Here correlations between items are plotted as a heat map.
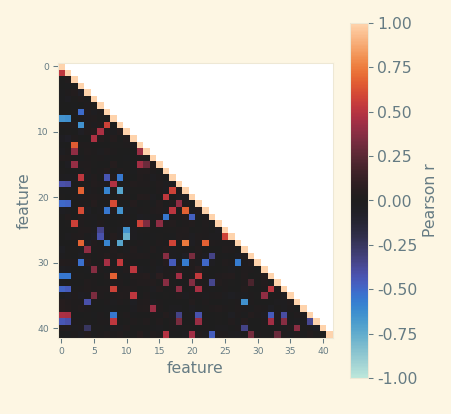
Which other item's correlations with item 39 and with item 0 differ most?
8
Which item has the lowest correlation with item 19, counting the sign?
9
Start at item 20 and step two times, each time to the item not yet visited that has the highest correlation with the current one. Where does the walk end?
41
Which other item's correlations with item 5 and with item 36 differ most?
28
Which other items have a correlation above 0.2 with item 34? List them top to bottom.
8, 18, 21, 32, 39
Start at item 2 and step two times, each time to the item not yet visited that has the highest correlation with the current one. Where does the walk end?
24
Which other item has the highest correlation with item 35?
11
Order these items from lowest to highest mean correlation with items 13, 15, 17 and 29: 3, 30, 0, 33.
30, 0, 33, 3
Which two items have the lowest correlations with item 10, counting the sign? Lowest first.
26, 25
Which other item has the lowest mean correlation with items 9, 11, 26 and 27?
10
